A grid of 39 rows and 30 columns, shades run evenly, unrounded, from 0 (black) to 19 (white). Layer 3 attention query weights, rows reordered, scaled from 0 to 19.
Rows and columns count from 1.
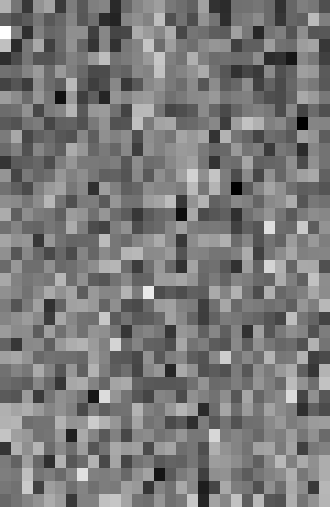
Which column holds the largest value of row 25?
10
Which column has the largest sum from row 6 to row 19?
18
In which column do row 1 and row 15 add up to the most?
5
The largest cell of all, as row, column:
3, 1
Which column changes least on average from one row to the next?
26
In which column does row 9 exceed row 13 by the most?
14
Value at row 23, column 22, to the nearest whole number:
13
